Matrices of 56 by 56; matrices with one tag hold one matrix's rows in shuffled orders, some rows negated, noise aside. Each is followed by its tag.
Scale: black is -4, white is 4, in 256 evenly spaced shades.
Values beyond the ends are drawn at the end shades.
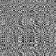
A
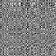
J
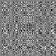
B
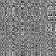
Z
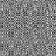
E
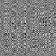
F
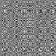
B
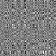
F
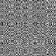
E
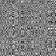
Z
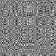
B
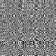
A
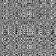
B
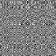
J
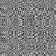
A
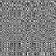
J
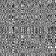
Z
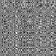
B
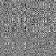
F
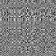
J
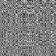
B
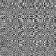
A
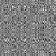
F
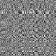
A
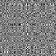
J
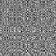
J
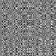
B
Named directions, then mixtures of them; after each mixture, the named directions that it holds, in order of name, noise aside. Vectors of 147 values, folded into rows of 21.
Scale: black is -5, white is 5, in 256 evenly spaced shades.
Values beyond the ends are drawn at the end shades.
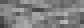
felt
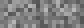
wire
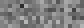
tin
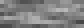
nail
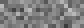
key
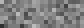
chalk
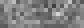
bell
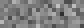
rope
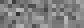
chalk, felt, wire.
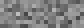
chalk, key.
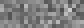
key, rope, tin.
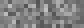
wire.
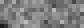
bell, chalk, felt.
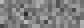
chalk, tin.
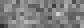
bell, felt.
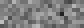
chalk, rope.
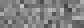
key, tin.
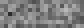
nail, tin, wire.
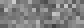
bell, rope.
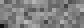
chalk, felt.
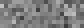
key, rope, wire.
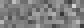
rope.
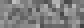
rope, wire.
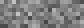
bell, chalk, key.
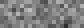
bell, key, tin.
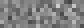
rope.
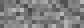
felt, key, nail.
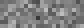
rope, wire.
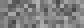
wire.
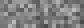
wire.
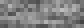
nail, wire.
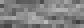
nail.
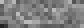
bell, chalk, nail.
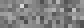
tin.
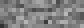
chalk, felt, tin.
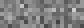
tin.
